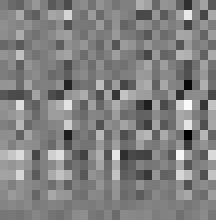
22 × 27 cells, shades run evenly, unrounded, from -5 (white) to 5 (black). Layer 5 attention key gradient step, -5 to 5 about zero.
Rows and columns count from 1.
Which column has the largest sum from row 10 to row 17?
19
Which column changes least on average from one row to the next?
6
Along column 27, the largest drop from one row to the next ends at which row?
11
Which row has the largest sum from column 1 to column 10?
10
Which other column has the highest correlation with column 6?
7
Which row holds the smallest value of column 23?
16
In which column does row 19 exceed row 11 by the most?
24
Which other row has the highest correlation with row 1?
8
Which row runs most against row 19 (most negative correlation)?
5
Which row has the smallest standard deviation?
21
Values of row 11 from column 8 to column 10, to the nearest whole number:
-2 -4 0
